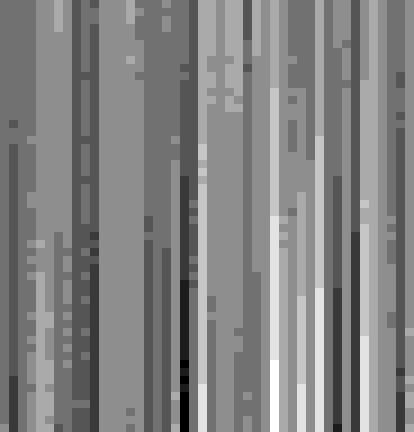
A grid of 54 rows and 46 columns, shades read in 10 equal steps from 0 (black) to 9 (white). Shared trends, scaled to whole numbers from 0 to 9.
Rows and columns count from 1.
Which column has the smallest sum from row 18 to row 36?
21
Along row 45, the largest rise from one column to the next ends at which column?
41
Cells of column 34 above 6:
17
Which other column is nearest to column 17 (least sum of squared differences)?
19
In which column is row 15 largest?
31
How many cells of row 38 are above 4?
26
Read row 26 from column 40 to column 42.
3 7 6
